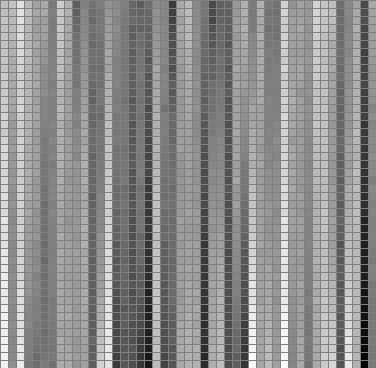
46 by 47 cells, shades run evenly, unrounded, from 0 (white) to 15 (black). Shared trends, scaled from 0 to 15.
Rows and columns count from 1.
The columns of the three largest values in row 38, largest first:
46, 19, 26
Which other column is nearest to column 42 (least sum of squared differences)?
24
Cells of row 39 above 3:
41
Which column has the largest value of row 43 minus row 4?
31
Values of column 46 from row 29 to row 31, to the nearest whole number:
13 13 13
